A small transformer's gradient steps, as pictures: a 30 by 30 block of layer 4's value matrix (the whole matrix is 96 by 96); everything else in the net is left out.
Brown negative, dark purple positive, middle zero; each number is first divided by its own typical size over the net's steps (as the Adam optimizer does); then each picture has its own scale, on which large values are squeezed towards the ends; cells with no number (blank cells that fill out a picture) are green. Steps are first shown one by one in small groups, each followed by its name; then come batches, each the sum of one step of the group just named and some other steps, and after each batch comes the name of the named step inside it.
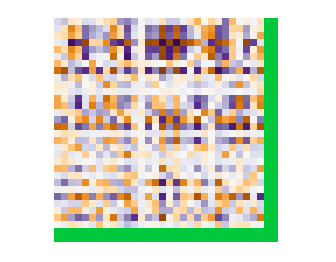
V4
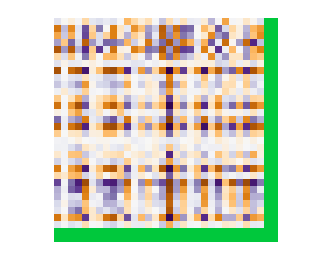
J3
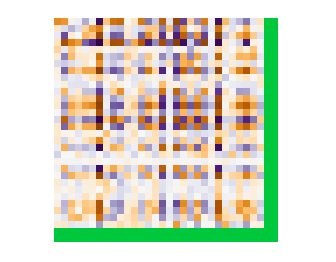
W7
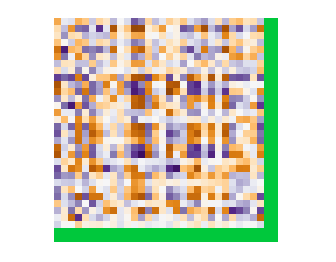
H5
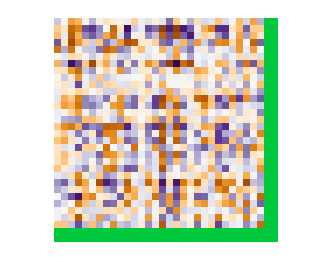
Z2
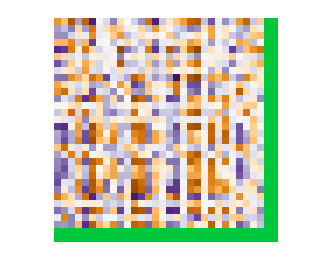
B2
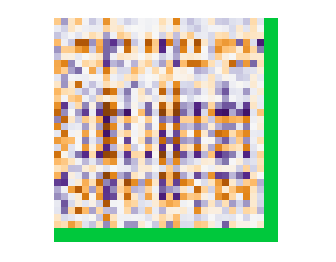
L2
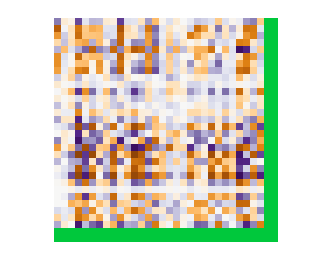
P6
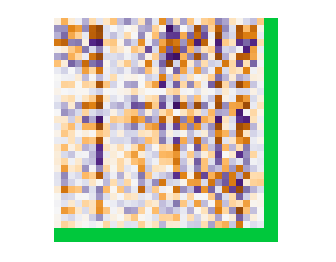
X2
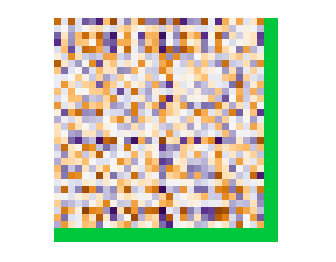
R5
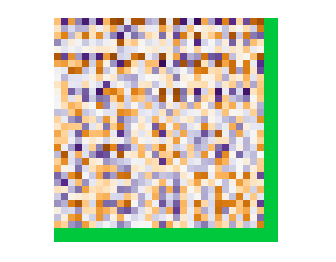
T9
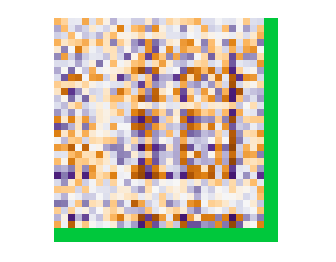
B2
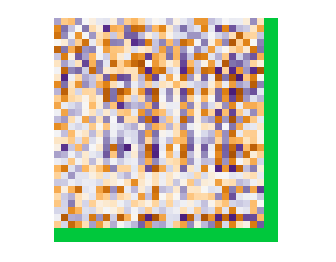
V4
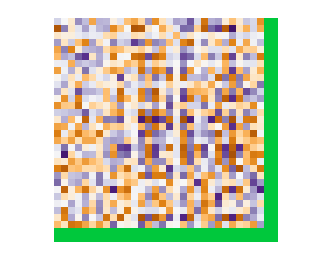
J3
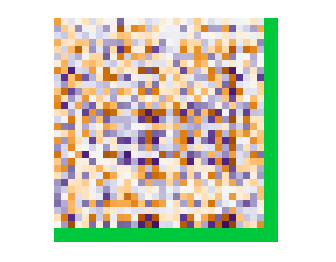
L2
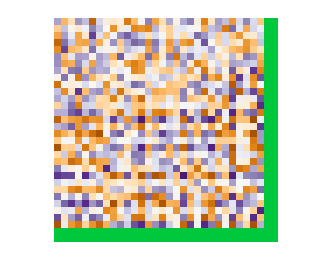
H5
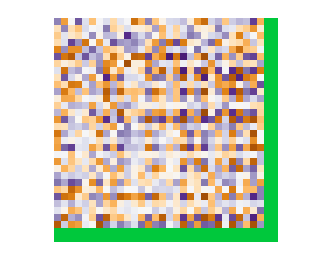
V4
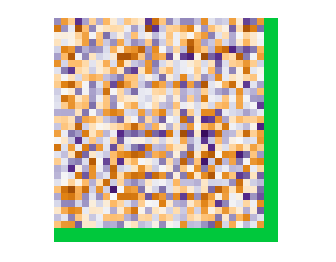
P6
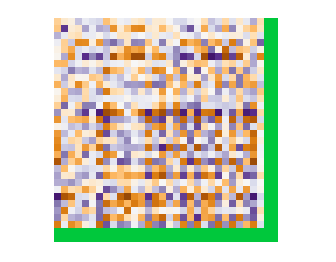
L2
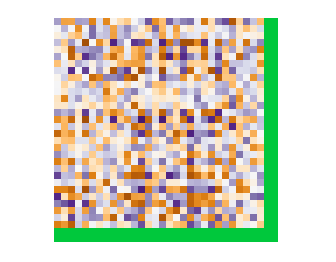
V4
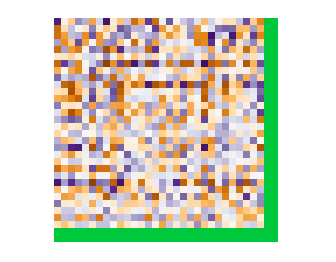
Z2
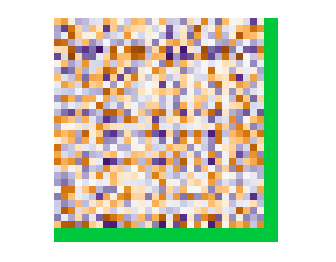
X2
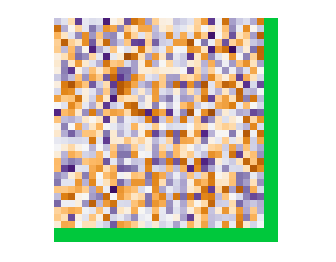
B2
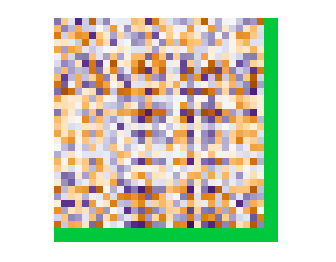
V4
